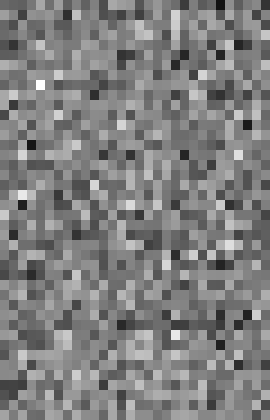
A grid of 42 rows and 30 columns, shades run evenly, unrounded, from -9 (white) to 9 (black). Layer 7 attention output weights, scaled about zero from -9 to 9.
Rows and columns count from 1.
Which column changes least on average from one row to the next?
10
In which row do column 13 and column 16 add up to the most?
2
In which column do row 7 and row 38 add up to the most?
14
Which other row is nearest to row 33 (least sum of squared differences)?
6
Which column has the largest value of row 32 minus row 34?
8
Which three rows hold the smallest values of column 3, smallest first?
20, 16, 36
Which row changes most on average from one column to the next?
21
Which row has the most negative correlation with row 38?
24
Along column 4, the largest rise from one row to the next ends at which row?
15
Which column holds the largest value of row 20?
7
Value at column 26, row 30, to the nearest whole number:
1
